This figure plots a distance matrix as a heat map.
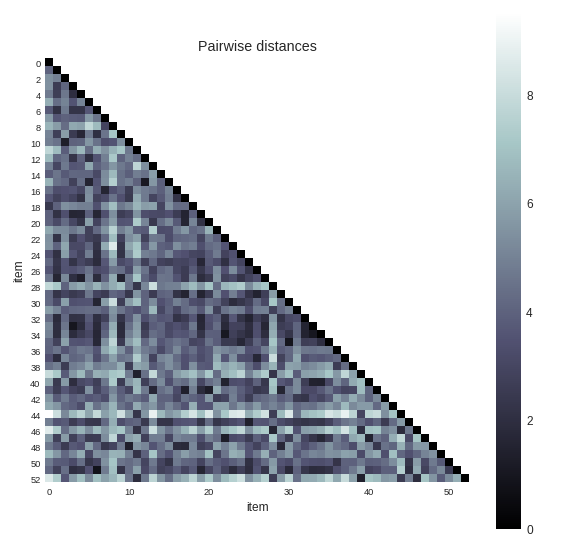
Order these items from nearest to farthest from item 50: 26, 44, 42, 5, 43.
5, 26, 42, 43, 44
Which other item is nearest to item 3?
33
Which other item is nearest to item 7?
16
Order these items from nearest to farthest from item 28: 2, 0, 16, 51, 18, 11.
11, 2, 16, 51, 18, 0
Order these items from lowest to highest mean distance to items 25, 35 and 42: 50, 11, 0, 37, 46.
50, 37, 0, 11, 46
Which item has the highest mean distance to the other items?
44
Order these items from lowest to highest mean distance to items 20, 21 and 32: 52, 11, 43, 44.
43, 11, 52, 44
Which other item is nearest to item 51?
6
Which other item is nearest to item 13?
41
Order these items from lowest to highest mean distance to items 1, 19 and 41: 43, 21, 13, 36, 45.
13, 45, 36, 43, 21
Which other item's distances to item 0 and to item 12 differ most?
15
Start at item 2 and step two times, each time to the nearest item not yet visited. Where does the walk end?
48
